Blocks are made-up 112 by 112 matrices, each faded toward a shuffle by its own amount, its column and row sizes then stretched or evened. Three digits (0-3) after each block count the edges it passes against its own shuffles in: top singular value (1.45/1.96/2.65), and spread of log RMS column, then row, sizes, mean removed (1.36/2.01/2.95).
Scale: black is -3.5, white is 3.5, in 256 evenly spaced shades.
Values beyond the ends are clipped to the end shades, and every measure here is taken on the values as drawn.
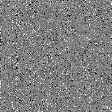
0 2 0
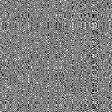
3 3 0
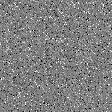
1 0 0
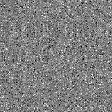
2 1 0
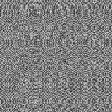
3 1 0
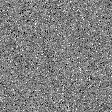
0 0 0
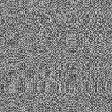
3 1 0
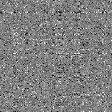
2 1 2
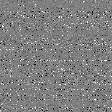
1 1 3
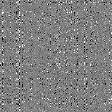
2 3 2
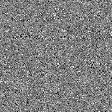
1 1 2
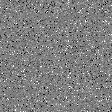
0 0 2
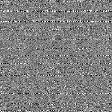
2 1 3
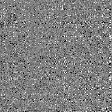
2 2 2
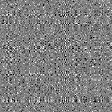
3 2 2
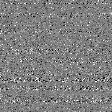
0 0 3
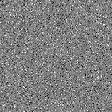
2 0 0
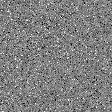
0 0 0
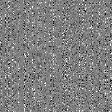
2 3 0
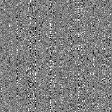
2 3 0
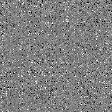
0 2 2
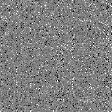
1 2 0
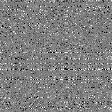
2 0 3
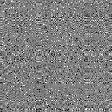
3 0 2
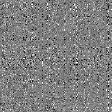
1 3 2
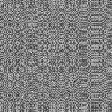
3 2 0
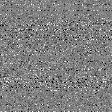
0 0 3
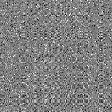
3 1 1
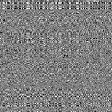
3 0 3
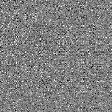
2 1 1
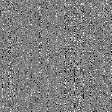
1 3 0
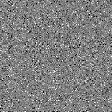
2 1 1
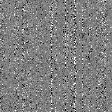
1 3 0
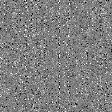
1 2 1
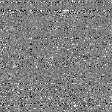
1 1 3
